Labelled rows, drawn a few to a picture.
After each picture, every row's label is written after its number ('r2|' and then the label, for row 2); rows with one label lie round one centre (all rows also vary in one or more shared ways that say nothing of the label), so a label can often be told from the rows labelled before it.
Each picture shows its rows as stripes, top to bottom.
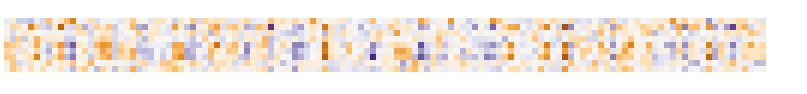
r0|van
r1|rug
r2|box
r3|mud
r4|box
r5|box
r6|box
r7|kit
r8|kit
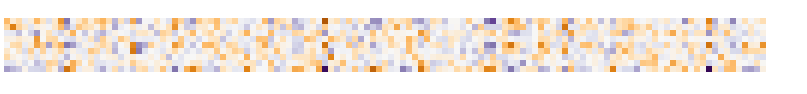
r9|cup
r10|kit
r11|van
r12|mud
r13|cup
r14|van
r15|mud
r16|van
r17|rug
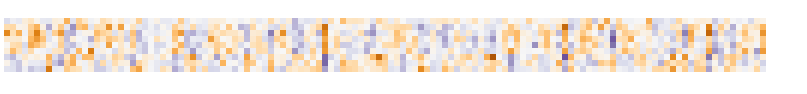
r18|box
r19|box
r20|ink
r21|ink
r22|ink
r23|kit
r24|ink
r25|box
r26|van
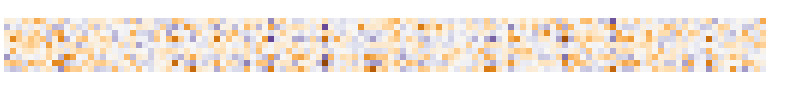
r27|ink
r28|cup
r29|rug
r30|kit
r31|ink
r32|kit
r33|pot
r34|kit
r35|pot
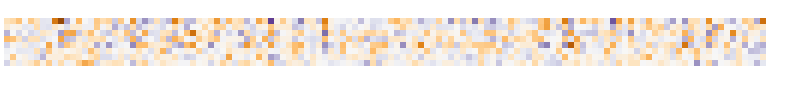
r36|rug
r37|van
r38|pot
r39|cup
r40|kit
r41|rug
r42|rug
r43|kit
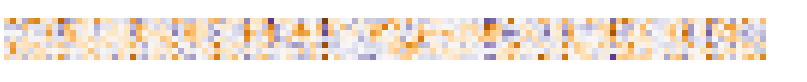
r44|cup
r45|box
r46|mud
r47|kit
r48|kit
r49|kit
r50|van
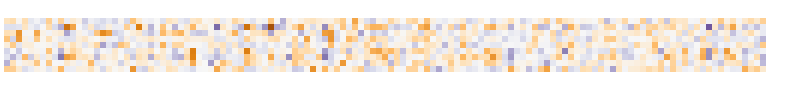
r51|van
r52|pot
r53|mud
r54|mud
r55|pot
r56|ink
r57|box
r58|kit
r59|van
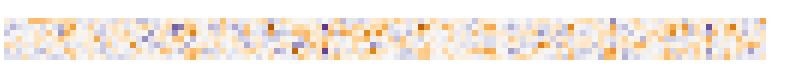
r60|ink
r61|van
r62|pot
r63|pot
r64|van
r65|rug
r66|cup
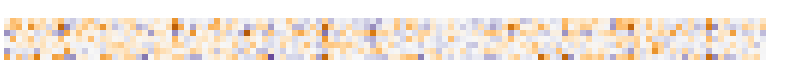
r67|kit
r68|kit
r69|pot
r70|kit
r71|pot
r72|pot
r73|mud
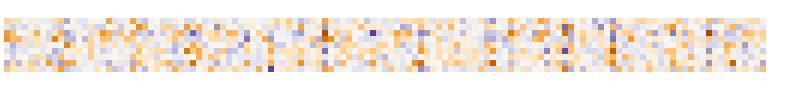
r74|van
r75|cup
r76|box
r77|mud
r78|box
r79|cup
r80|cup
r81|kit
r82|rug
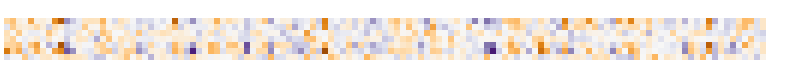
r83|kit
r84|kit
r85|mud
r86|mud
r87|cup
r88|mud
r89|pot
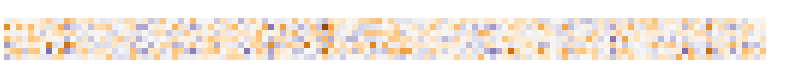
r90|pot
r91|mud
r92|rug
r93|ink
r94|pot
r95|cup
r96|rug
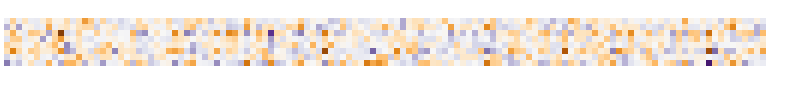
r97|kit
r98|kit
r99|rug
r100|rug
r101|mud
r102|kit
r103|box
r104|pot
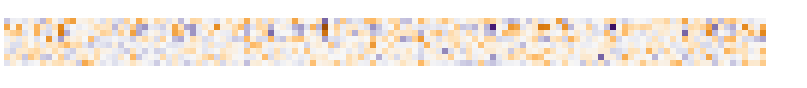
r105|rug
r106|van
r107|cup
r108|kit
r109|rug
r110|ink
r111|cup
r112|van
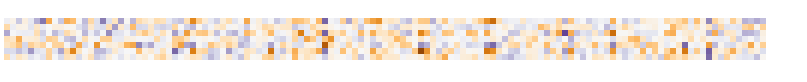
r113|rug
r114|van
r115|cup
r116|mud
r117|pot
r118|van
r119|mud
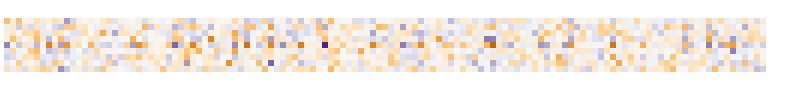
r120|mud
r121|box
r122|box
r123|cup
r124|kit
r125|cup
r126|cup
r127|rug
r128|mud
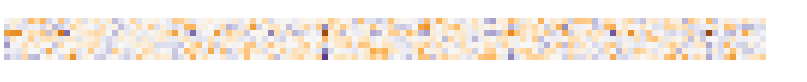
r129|cup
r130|cup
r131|kit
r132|pot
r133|cup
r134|ink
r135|van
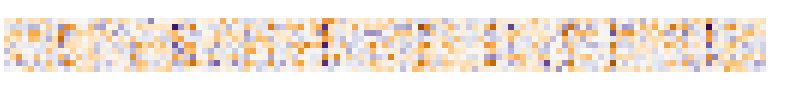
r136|pot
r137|van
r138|kit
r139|rug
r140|mud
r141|kit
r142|cup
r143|kit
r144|kit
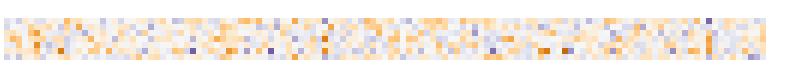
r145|rug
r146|pot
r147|ink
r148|kit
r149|cup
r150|rug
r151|rug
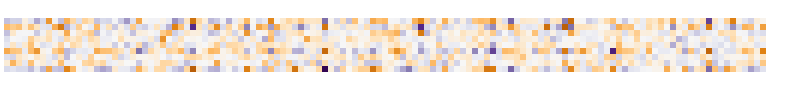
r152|van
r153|rug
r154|kit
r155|pot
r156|rug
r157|ink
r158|cup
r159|kit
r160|rug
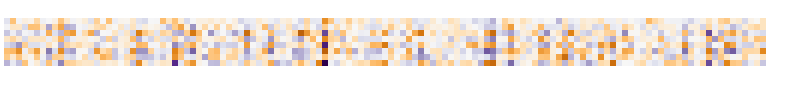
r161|pot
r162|cup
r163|kit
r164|van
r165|box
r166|cup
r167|box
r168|box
